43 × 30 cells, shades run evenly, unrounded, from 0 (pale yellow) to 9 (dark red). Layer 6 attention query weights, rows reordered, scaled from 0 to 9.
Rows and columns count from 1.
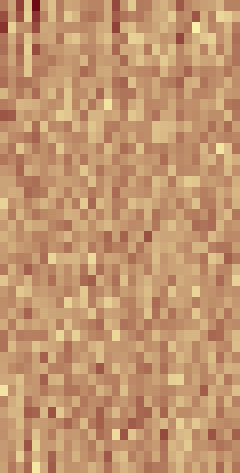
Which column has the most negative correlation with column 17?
23
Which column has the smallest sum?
22
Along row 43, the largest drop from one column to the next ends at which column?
5
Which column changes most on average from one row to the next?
25
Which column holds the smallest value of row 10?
14
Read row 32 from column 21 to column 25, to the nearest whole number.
5 2 3 3 4
